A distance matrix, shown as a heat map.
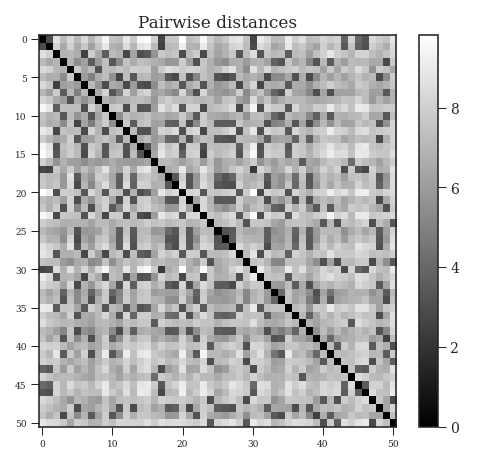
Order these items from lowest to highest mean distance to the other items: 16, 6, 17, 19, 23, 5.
5, 6, 19, 16, 17, 23
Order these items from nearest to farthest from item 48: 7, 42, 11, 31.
11, 7, 31, 42
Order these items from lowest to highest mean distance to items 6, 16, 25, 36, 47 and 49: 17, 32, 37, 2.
32, 2, 37, 17
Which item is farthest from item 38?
50
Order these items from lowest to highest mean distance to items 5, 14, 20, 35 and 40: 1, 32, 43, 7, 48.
48, 32, 7, 43, 1
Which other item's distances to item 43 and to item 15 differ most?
30
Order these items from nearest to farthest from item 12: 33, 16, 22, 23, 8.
23, 16, 8, 33, 22
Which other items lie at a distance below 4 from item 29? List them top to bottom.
24, 40, 42, 47, 50
